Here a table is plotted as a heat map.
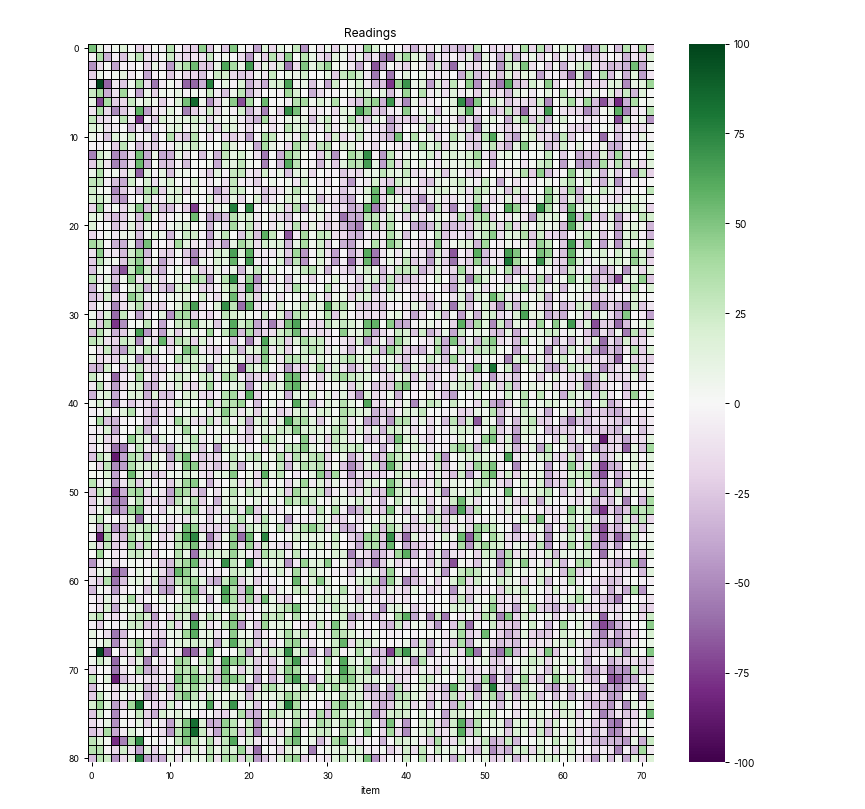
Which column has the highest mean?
18
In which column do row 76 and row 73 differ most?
38
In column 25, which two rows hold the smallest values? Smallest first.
21, 2
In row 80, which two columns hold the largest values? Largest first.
6, 35
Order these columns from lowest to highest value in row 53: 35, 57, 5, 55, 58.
58, 35, 5, 55, 57
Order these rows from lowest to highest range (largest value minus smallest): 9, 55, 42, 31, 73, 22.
9, 73, 22, 42, 31, 55
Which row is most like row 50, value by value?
46
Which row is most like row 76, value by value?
77
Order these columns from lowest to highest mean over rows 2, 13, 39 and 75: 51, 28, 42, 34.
34, 51, 28, 42
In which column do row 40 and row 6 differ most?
19
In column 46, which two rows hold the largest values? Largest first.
72, 33
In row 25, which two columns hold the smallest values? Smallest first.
4, 68
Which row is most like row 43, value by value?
63
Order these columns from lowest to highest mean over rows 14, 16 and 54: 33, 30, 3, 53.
3, 33, 53, 30
